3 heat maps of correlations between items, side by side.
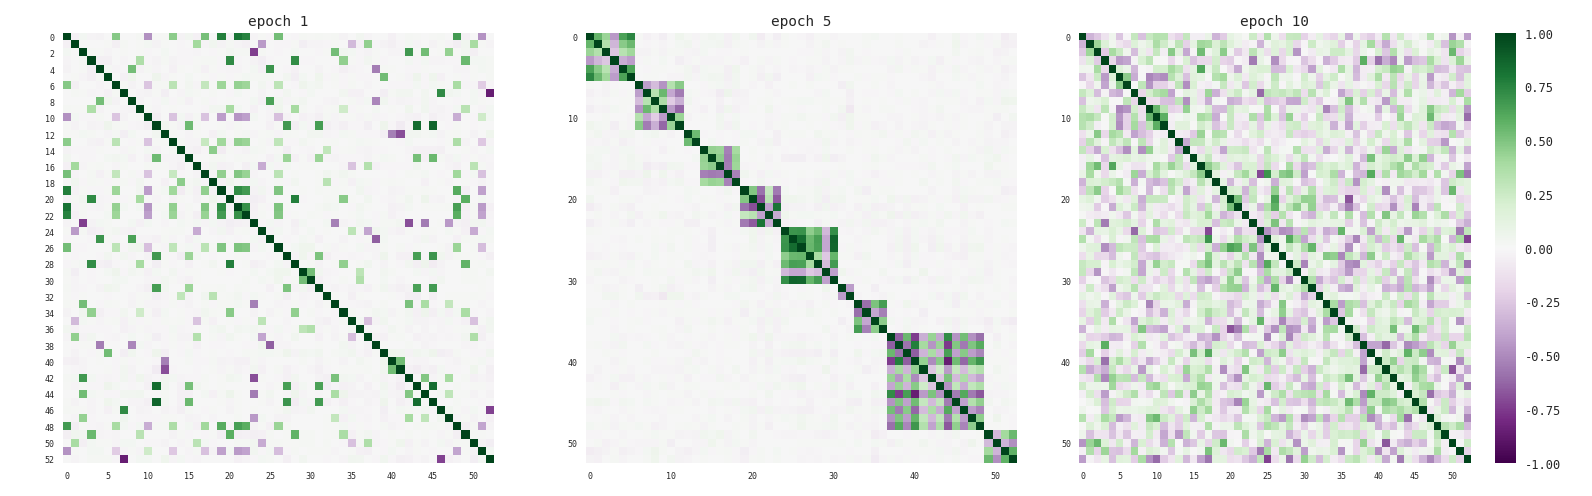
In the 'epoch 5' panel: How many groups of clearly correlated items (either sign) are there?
10
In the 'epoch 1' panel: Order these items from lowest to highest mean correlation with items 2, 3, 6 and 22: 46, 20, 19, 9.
46, 9, 20, 19
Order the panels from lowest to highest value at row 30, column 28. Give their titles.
epoch 10, epoch 1, epoch 5
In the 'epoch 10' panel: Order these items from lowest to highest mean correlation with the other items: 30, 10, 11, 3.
3, 30, 11, 10
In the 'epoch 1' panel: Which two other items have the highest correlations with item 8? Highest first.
25, 4
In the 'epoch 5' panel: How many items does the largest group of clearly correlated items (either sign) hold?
12
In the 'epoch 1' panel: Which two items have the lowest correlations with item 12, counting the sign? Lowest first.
41, 40
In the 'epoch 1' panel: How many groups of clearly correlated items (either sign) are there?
11
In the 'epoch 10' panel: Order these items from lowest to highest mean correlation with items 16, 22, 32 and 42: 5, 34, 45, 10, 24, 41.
24, 5, 10, 34, 41, 45
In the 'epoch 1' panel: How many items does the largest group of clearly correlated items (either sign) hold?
11
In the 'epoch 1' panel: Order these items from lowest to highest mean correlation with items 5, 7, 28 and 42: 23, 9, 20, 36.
23, 36, 9, 20
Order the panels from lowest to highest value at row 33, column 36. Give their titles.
epoch 1, epoch 10, epoch 5
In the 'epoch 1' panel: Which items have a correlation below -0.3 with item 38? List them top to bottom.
4, 8, 25
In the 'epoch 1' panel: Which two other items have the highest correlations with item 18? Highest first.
14, 32
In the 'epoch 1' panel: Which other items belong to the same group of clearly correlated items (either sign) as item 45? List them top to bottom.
11, 15, 27, 31, 43
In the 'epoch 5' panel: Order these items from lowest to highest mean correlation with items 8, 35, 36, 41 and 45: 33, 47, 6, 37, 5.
37, 6, 5, 47, 33
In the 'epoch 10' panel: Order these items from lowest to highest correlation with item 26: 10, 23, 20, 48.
10, 48, 23, 20
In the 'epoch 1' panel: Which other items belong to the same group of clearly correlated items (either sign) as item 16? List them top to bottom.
1, 24, 35, 37, 50
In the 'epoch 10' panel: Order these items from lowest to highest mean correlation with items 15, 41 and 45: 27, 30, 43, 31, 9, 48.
31, 48, 30, 9, 27, 43
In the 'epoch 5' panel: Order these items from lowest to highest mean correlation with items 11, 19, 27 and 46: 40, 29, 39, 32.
40, 29, 32, 39
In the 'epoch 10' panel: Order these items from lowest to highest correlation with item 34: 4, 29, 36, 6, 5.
29, 4, 6, 5, 36
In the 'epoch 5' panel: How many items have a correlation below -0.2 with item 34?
3
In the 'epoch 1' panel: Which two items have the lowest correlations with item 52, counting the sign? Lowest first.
7, 46
